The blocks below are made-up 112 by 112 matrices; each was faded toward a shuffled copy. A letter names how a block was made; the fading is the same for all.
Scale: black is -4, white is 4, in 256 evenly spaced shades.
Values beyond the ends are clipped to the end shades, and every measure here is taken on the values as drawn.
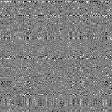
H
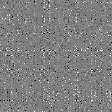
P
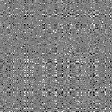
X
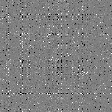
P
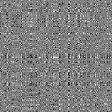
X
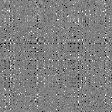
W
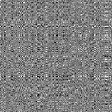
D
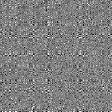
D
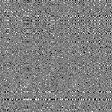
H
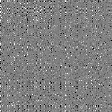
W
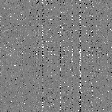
P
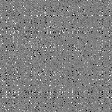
P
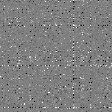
P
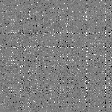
P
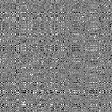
H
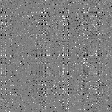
W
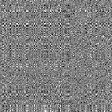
D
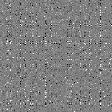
W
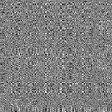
D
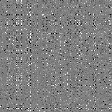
W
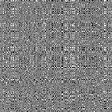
D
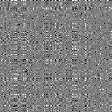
X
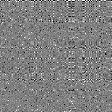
H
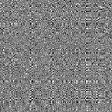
D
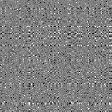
X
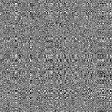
D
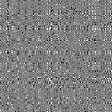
X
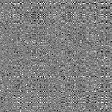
H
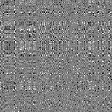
X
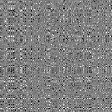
X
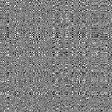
H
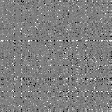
W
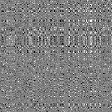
X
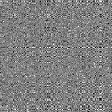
D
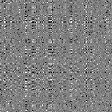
X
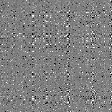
W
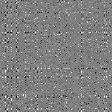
P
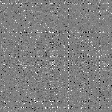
P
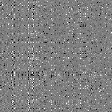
W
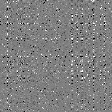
P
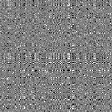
X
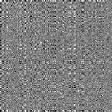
D
